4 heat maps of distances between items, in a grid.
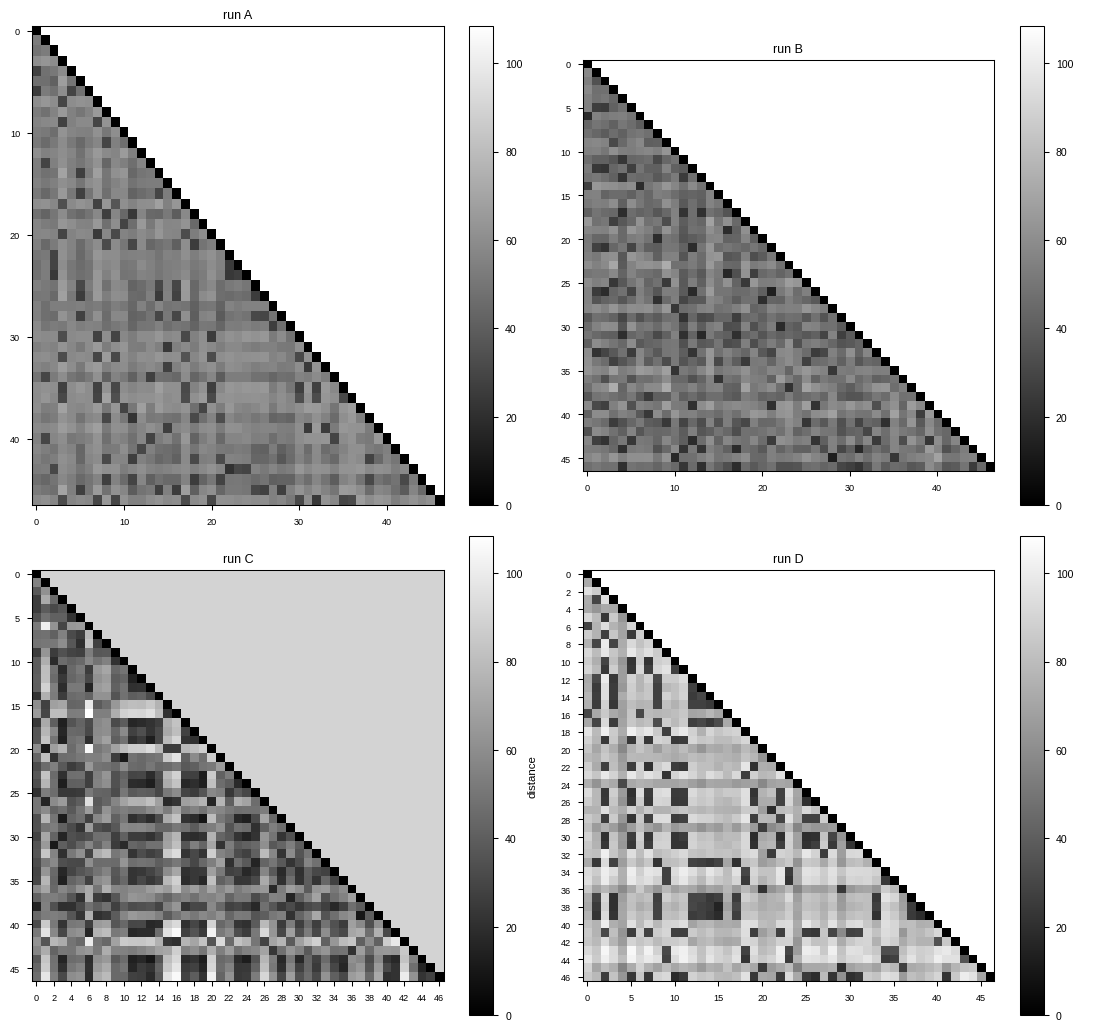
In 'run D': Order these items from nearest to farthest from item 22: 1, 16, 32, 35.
1, 16, 32, 35
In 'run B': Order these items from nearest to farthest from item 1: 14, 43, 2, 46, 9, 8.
43, 2, 8, 46, 9, 14
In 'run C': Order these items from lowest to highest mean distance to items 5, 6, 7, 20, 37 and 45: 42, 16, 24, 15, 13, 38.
38, 24, 13, 15, 42, 16
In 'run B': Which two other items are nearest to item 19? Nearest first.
16, 24
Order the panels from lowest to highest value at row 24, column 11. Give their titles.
run C, run B, run A, run D
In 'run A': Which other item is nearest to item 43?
22
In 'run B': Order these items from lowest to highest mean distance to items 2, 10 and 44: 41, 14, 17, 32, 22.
17, 41, 32, 22, 14
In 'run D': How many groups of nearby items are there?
8
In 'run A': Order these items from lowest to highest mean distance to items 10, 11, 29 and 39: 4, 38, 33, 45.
38, 33, 45, 4
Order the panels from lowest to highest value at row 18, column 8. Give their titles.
run A, run B, run C, run D
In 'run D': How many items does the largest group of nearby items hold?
14
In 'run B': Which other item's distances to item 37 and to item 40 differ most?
23
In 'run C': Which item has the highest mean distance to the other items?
16
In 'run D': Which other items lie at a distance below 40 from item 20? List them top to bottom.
29, 36, 45
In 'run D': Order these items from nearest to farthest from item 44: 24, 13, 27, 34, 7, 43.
34, 43, 24, 13, 27, 7
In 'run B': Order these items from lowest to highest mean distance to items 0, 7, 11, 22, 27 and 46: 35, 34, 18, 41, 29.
29, 41, 34, 18, 35
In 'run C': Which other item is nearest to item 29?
37
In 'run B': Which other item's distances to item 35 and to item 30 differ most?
22
